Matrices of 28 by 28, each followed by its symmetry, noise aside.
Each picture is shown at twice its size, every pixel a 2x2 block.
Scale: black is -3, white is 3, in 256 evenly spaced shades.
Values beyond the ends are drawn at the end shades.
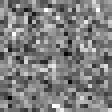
antisymmetric.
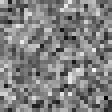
symmetric.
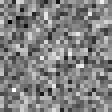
symmetric.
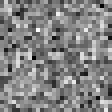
same after a half turn.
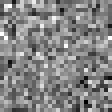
symmetric.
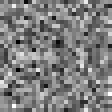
mirrored top to bottom.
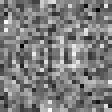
mirrored top to bottom.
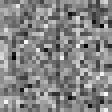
mirrored top to bottom.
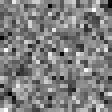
antisymmetric.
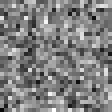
antisymmetric.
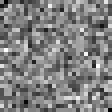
symmetric.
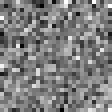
symmetric.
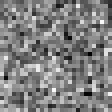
antisymmetric.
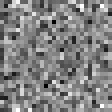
mirrored top to bottom.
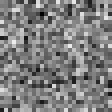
antisymmetric.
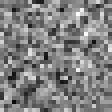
antisymmetric.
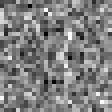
mirrored top to bottom.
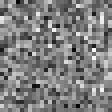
antisymmetric.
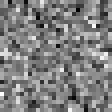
same after a half turn.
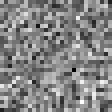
symmetric.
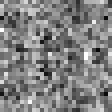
mirrored top to bottom.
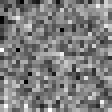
symmetric.
